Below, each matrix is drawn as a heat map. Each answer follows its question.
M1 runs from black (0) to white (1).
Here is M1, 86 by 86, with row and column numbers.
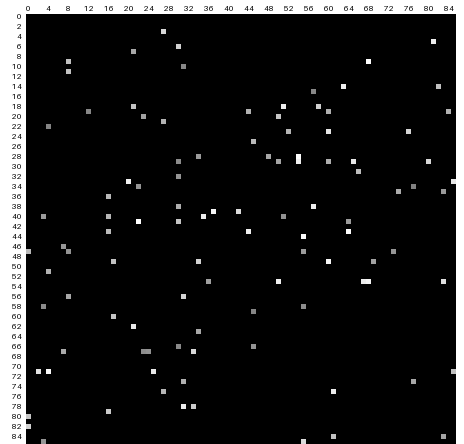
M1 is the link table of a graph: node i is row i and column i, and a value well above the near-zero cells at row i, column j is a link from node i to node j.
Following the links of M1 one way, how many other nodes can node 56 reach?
5
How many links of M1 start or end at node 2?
1
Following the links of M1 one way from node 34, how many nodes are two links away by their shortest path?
1
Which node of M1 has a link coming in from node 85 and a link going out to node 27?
node 3
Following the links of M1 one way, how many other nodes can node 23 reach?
4
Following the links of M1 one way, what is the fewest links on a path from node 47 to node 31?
2
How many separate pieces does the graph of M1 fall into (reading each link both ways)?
8
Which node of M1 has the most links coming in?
node 30
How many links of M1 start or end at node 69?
1
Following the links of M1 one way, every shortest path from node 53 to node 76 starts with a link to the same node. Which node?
node 67
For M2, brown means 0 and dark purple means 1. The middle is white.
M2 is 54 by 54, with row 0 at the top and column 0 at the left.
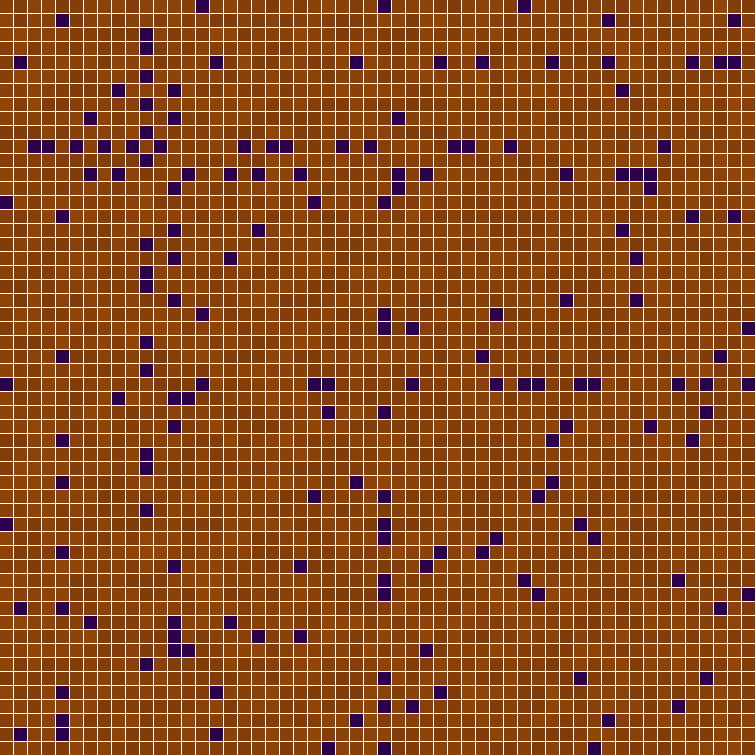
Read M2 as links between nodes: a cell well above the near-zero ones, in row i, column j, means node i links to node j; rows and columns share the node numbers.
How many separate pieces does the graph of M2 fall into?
4
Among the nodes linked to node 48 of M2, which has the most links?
node 27
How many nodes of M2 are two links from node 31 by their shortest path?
7
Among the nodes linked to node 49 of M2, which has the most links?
node 4
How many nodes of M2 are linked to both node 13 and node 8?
2
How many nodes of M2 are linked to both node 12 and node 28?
2
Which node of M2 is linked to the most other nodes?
node 10
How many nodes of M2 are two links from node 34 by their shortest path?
7
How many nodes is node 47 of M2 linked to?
1
